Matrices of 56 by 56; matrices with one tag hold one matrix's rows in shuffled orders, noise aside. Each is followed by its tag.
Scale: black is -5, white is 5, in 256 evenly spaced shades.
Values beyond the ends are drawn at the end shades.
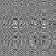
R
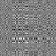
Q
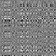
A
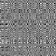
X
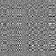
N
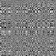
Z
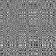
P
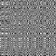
X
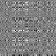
Q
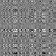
R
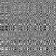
X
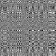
N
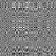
Q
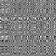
X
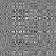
Q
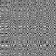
X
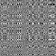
N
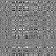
Q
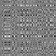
A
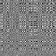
P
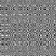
X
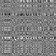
A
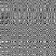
X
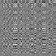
R
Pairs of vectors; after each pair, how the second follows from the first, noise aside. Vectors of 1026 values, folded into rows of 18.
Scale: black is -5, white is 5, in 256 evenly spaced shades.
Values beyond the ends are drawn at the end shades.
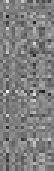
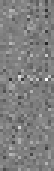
reversed, partly zeroed.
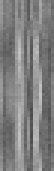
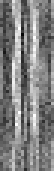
reversed, scaled up.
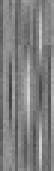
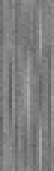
shrunk.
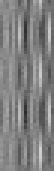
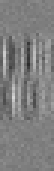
reversed, partly zeroed.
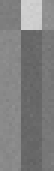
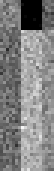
negated, scaled up.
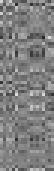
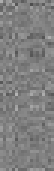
shrunk.
